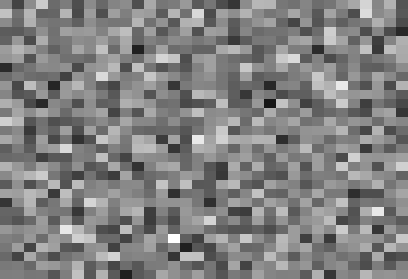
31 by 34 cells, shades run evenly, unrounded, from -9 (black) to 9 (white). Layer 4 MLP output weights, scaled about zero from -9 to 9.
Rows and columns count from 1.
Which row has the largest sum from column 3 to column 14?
23
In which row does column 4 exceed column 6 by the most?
20
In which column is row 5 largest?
28
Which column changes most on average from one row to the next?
15
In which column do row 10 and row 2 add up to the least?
5
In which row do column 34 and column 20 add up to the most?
19
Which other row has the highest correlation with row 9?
18
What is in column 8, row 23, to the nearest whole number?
6
